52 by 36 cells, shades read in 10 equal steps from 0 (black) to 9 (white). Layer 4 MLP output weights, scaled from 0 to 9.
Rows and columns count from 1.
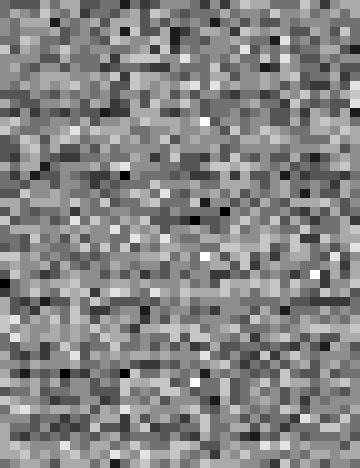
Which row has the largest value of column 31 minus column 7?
47
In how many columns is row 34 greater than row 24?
11
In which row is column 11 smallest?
13
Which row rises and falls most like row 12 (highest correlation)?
10
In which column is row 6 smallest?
36
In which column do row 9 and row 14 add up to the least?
31
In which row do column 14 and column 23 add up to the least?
24
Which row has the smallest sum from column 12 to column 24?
20
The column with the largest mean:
14
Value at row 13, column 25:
3
